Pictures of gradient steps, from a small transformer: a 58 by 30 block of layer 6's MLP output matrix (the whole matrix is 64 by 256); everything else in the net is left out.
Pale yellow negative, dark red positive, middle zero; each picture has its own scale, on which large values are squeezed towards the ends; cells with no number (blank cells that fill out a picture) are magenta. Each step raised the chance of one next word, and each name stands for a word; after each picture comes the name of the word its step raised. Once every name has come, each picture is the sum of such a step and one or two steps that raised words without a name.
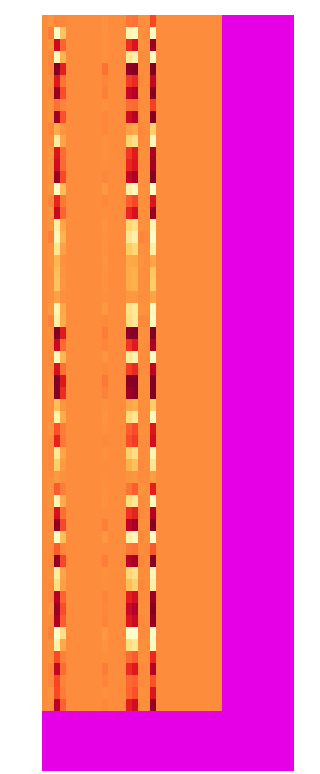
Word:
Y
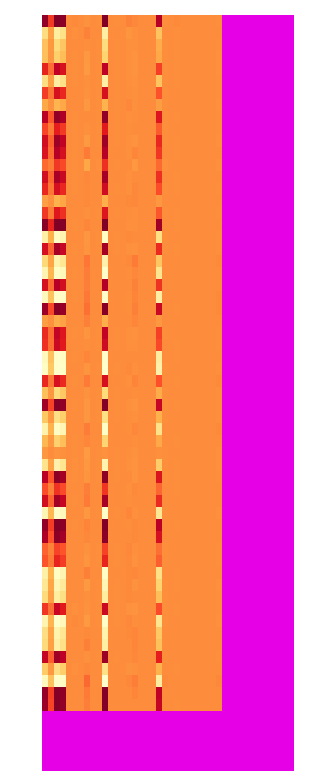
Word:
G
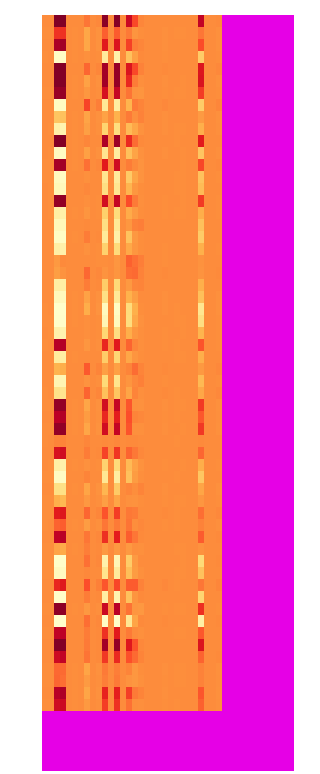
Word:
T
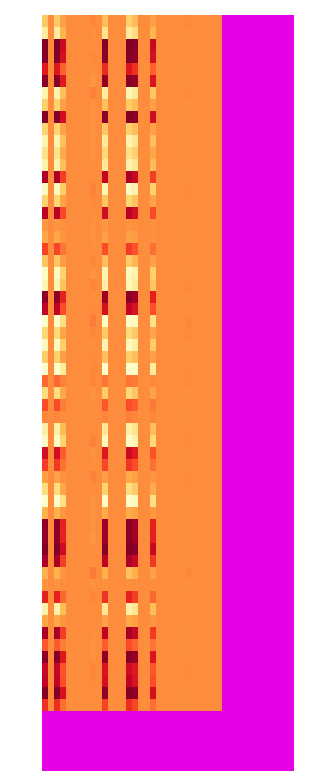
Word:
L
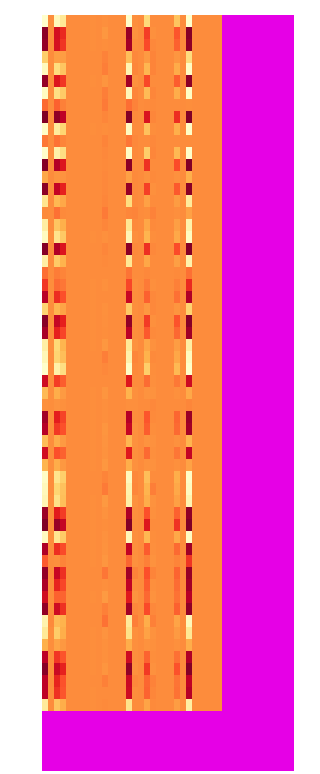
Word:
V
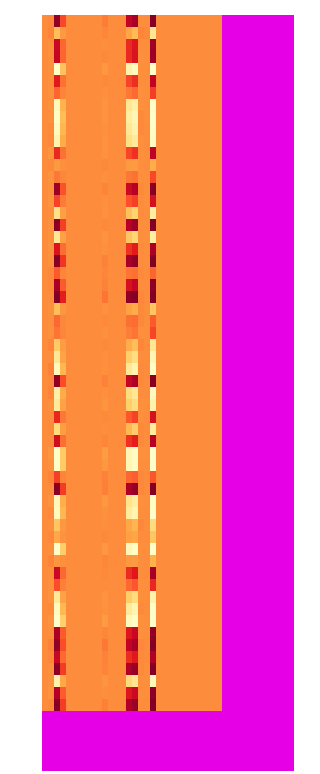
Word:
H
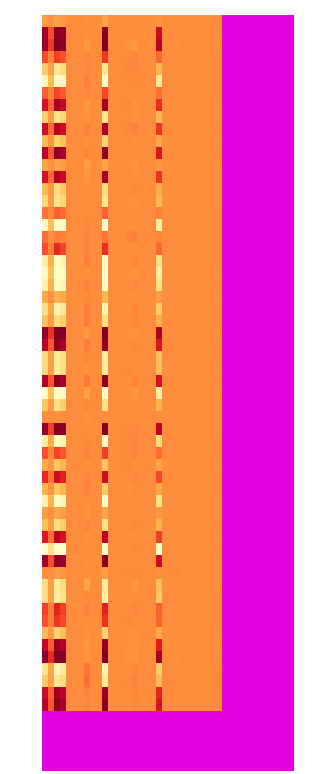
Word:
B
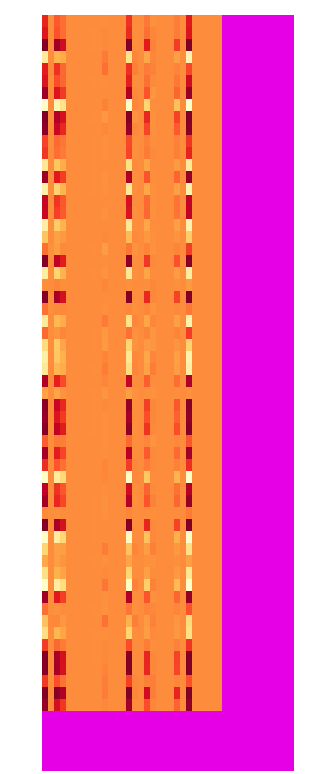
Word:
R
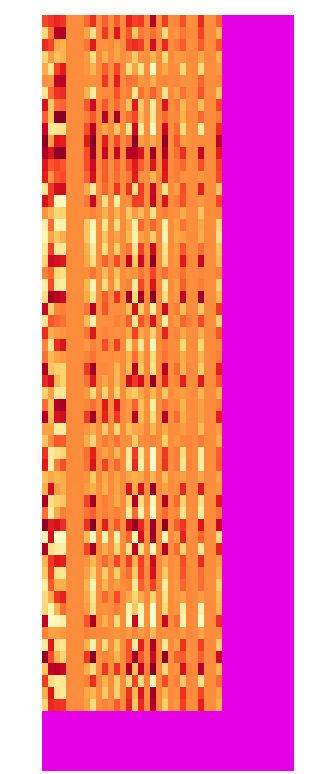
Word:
H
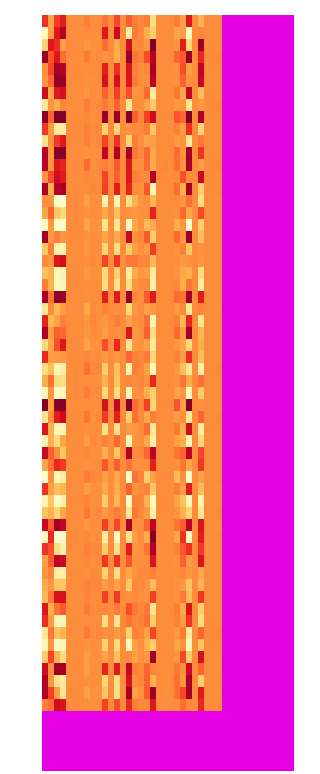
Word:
L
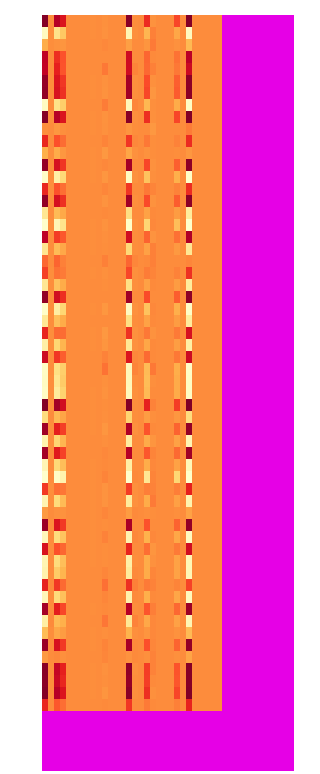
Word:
T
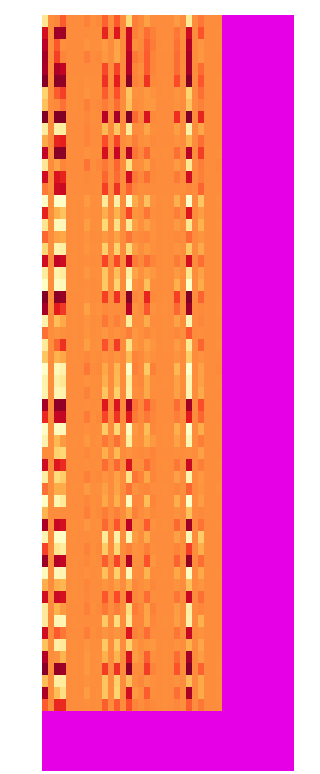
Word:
L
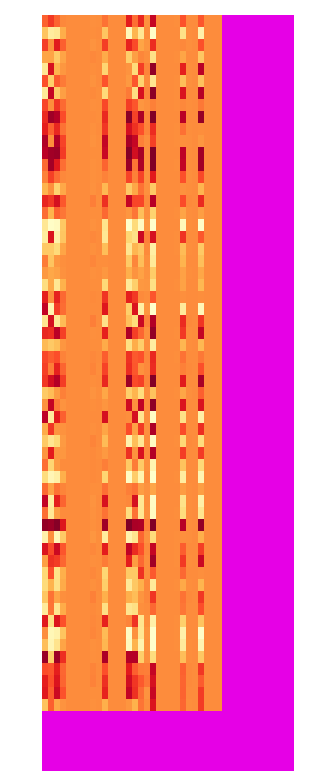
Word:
Y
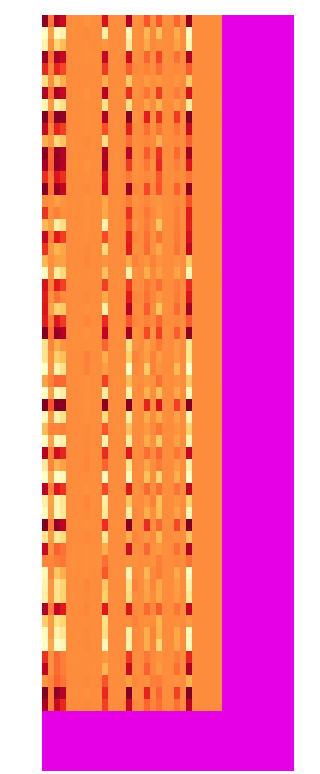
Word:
G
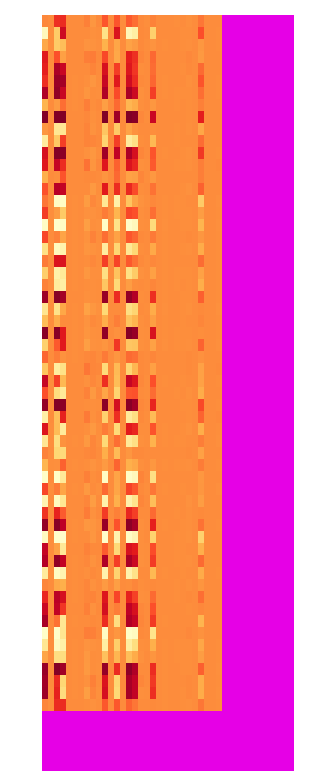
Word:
Y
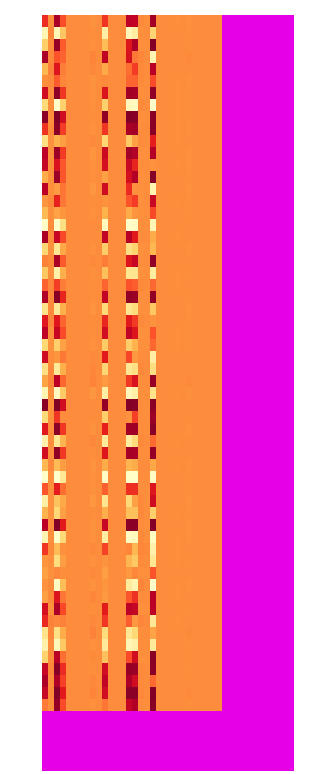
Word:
R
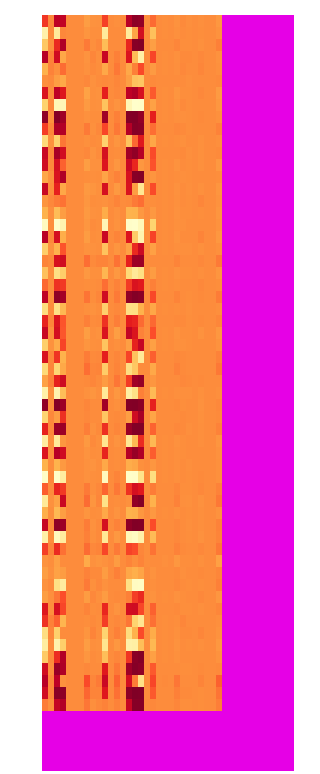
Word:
R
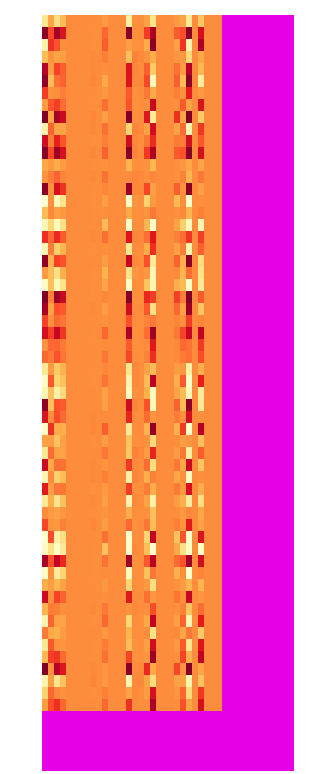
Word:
B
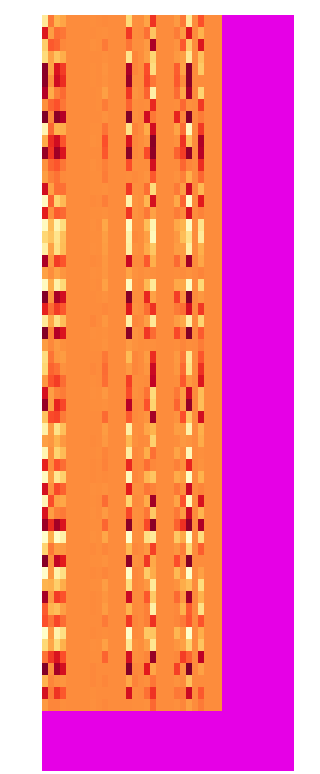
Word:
Y
